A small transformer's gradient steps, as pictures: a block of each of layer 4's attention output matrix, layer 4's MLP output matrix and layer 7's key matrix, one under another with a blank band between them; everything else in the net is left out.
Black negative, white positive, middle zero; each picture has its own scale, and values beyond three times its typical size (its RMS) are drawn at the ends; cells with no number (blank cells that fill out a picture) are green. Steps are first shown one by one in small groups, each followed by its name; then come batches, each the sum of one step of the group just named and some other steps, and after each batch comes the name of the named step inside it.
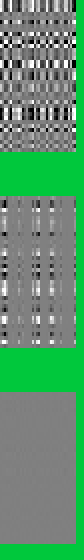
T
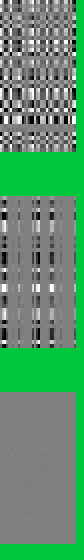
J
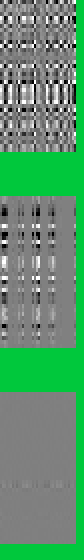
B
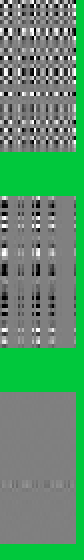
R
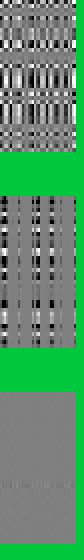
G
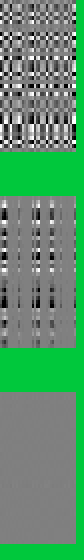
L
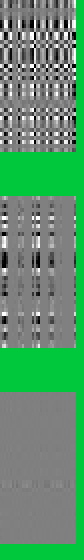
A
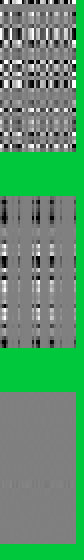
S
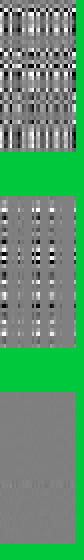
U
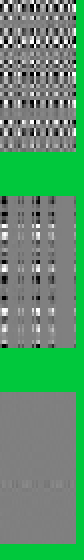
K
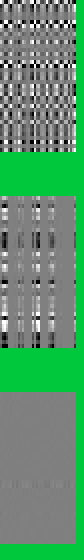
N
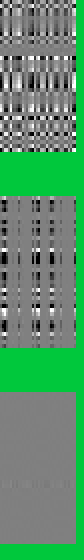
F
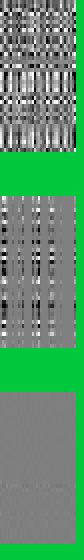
U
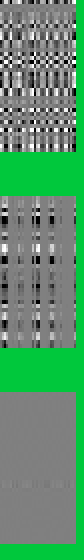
S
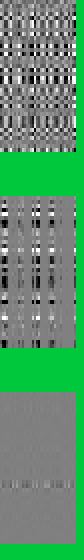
G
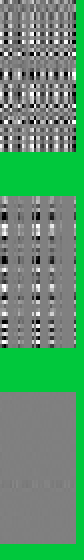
J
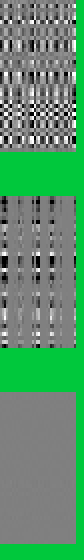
G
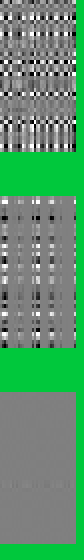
S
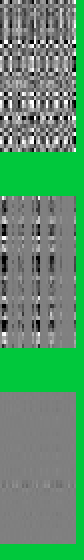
F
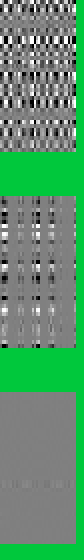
K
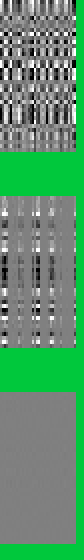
T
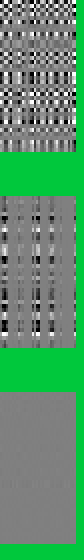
G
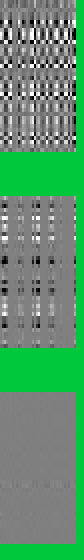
A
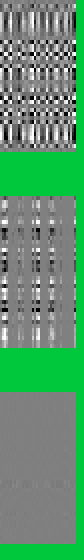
U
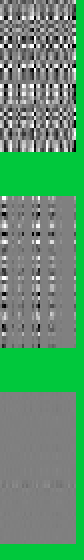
B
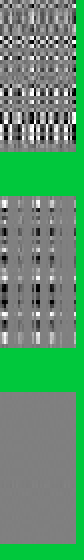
L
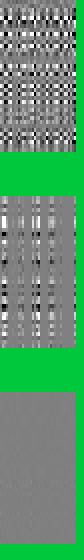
A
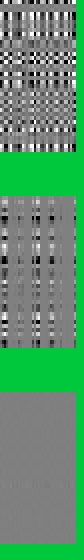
S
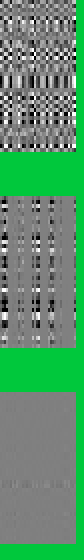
G
